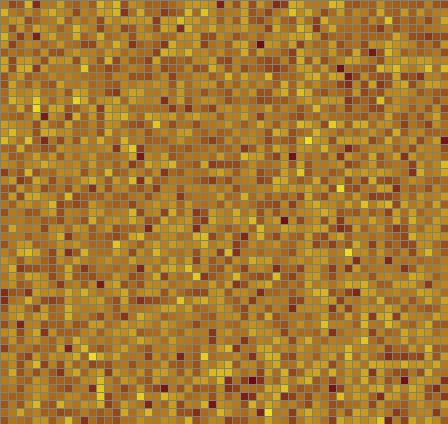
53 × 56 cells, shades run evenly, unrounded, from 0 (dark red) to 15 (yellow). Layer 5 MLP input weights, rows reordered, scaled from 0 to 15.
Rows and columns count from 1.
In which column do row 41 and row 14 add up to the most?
5
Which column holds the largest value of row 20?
31
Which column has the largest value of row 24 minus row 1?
35
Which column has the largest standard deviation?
44
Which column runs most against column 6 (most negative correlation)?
16
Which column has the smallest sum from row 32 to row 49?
37
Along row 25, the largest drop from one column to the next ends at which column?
10
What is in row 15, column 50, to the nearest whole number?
6
